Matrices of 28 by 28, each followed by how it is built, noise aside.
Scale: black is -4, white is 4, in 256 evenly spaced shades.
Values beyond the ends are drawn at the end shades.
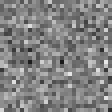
low rank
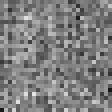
blocks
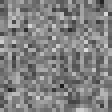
blocks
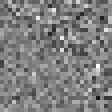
upper triangular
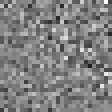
upper triangular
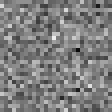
blocks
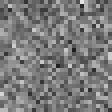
Toeplitz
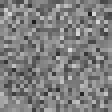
noise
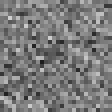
Toeplitz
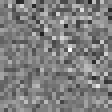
upper triangular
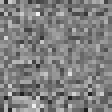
low rank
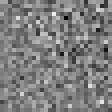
upper triangular
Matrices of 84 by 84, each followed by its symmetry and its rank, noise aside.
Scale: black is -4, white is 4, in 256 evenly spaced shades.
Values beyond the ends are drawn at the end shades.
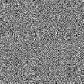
no symmetry, rank twelve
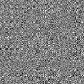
no symmetry, rank eight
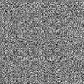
no symmetry, rank twelve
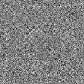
symmetric, rank twelve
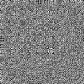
symmetric, rank twelve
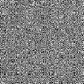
no symmetry, rank twelve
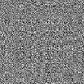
antisymmetric, rank eight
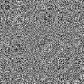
symmetric, rank eight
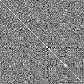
symmetric, rank twelve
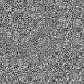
symmetric, rank twelve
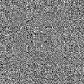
antisymmetric, rank twelve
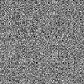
no symmetry, rank twelve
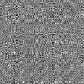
no symmetry, rank eight
